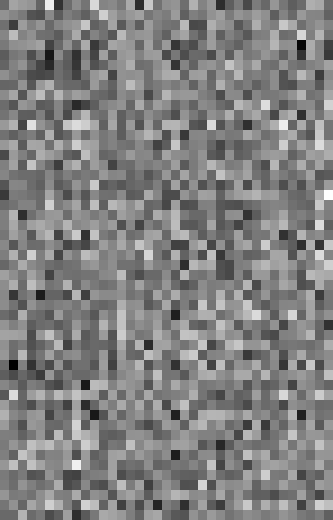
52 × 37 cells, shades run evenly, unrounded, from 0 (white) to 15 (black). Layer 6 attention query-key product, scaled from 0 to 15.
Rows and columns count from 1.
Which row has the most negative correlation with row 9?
47
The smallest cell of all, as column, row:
37, 20
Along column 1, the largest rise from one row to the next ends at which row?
16
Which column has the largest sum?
8
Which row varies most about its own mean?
13
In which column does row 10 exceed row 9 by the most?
25
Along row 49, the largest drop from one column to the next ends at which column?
23
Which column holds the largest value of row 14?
21
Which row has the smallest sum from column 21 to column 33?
32
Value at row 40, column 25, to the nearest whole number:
11
